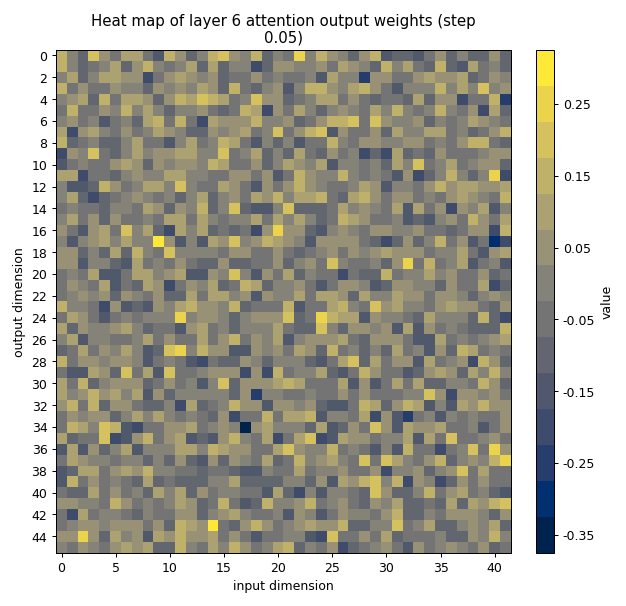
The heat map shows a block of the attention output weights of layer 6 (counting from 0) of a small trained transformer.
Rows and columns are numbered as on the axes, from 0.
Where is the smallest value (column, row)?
17, 34
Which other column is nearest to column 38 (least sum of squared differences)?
12
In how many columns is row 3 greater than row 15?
22
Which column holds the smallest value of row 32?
11
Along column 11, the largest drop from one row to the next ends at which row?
25
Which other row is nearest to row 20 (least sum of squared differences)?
45
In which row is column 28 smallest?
2
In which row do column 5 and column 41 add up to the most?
41
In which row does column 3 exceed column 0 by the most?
9
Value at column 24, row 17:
0.05
